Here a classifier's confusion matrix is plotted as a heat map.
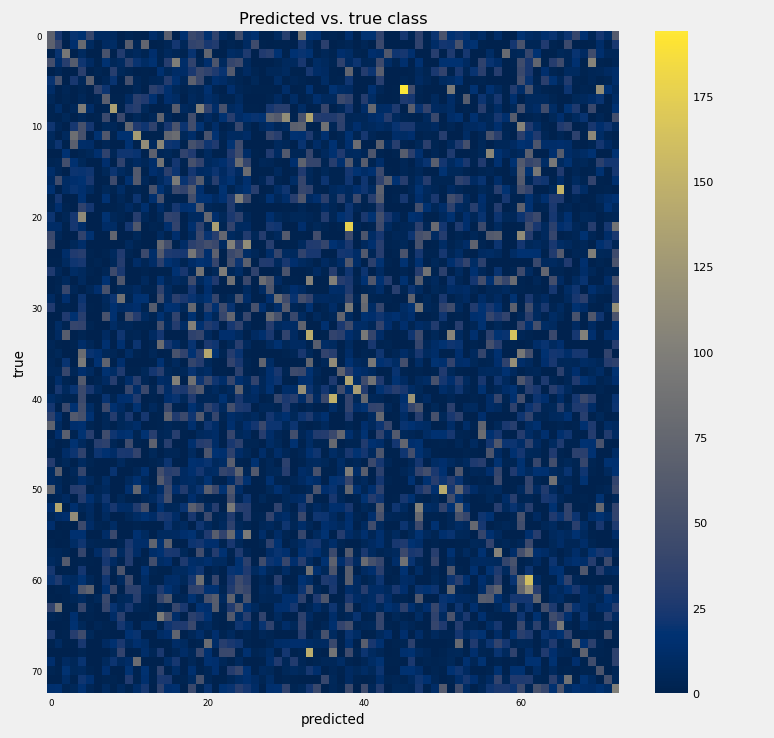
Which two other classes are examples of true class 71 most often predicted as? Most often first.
66, 19
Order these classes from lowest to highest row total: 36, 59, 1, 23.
59, 1, 23, 36
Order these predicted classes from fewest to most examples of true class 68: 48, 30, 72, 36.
48, 30, 72, 36
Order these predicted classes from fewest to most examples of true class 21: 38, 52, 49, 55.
52, 55, 49, 38
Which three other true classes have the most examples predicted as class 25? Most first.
23, 55, 15
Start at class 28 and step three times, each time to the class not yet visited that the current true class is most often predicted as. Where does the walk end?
3
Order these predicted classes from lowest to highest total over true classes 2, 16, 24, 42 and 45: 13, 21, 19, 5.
5, 13, 21, 19
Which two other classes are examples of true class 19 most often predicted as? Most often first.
60, 47
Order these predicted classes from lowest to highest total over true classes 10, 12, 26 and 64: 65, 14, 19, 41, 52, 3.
41, 52, 65, 3, 19, 14
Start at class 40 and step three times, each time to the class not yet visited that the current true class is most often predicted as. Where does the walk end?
33
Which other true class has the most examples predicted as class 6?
45
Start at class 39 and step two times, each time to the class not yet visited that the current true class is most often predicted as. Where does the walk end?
18
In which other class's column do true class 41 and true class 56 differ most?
13
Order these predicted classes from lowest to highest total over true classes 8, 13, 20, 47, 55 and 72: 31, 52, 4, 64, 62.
31, 52, 64, 62, 4
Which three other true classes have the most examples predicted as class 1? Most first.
52, 63, 48
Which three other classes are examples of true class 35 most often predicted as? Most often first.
20, 60, 4
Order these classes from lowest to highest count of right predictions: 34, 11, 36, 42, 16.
34, 42, 16, 36, 11
